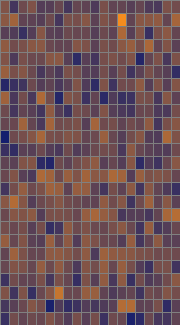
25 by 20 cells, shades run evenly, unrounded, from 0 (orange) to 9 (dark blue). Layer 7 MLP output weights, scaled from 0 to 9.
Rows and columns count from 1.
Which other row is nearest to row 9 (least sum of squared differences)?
1
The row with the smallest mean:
14
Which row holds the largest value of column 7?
8
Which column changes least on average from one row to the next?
13
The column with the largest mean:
16
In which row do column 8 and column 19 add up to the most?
24
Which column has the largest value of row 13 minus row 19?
6
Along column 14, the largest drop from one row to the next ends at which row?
2
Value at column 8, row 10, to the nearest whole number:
5
